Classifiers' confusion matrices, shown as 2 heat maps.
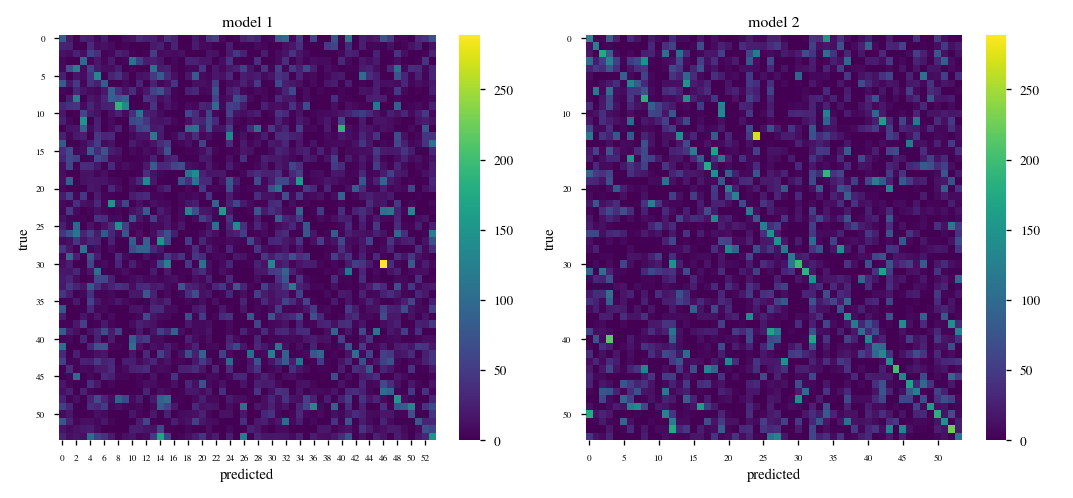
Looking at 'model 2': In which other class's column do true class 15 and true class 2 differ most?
18
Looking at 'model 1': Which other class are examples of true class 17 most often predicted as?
13
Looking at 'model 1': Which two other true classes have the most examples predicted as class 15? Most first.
30, 48
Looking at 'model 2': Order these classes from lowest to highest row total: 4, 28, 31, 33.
33, 4, 28, 31
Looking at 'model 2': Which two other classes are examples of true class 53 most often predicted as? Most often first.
27, 26
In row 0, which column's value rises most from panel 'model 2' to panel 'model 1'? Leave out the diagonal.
41
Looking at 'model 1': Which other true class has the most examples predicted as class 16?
39
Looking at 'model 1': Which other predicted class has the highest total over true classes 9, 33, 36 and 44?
8
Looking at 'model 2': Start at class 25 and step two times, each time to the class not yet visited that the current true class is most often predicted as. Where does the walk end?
12
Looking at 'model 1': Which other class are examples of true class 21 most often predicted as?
40
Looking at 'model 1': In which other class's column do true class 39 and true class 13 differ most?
24
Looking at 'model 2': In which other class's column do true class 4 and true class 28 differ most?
20
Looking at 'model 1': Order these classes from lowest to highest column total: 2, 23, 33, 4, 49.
23, 49, 33, 2, 4
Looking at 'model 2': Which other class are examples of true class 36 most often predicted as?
15
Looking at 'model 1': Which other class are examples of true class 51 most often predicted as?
32
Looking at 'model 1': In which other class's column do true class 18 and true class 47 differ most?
19
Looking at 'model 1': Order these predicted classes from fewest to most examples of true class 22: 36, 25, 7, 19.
36, 19, 25, 7
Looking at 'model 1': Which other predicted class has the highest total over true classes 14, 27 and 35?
53
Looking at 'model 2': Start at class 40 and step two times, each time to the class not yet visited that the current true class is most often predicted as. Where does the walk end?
8
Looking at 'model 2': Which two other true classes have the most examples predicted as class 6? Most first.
16, 49
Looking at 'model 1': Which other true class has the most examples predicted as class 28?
12
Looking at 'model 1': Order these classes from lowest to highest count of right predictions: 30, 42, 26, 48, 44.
26, 44, 42, 30, 48
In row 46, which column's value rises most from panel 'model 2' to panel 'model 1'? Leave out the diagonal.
20
